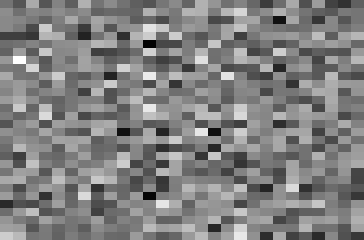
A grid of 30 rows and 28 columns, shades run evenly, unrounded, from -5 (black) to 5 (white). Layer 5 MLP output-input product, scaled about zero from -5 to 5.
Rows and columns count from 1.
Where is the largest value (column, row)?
2, 8
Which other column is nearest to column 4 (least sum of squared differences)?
12
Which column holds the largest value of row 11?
9
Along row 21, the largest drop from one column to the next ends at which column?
11
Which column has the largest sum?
19
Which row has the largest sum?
14
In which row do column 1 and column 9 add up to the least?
26
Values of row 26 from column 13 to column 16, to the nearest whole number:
4 2 -1 1
